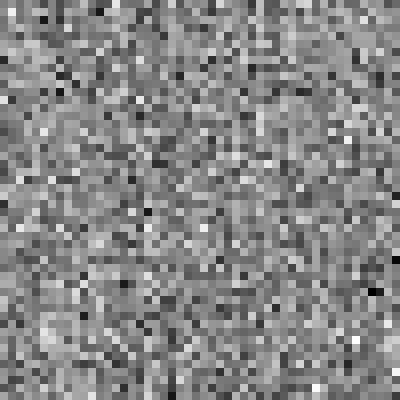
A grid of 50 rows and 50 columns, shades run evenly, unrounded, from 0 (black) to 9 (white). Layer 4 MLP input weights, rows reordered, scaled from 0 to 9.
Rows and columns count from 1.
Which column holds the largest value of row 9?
15
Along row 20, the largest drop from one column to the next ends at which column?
20
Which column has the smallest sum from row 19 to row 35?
29
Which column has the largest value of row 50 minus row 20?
12
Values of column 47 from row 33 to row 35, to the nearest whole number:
3 3 5
